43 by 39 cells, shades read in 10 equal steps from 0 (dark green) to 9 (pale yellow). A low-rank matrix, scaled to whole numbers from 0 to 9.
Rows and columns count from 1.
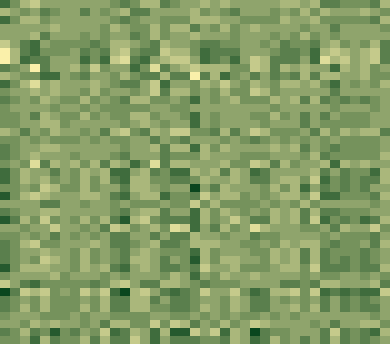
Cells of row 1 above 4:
26
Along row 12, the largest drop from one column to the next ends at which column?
17
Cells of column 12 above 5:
9
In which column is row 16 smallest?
20
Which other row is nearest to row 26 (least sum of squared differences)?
40
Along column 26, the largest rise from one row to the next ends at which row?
29
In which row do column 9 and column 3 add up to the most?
37
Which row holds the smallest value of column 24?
8
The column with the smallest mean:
1
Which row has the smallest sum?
42
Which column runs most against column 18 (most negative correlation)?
11
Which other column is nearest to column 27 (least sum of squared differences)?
35
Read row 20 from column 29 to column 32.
5 5 4 6
